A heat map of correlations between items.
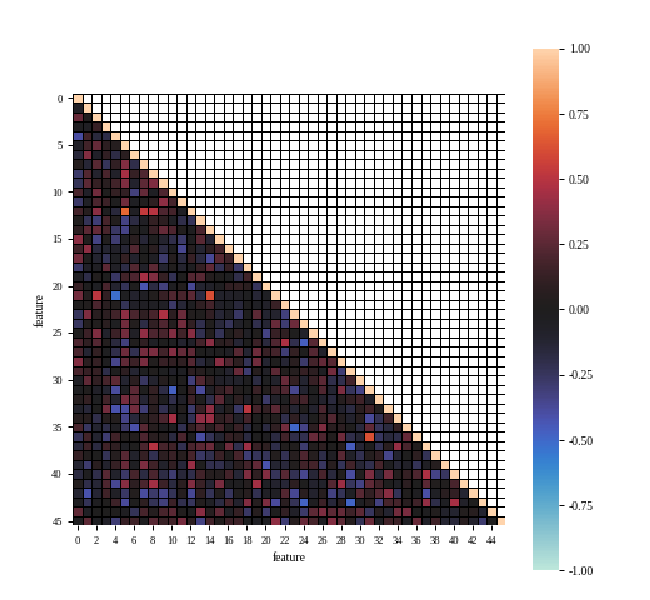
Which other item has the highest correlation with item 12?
5
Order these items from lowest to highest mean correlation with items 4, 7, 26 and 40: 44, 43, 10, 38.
38, 10, 44, 43
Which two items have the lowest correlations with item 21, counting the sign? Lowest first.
4, 43
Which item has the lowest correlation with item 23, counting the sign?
35
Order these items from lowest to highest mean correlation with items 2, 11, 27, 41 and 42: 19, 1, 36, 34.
1, 34, 36, 19
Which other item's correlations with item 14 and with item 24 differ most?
26
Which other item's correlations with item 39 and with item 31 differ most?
36
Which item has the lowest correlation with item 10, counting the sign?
31
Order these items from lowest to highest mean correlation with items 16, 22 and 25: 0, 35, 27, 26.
27, 0, 35, 26
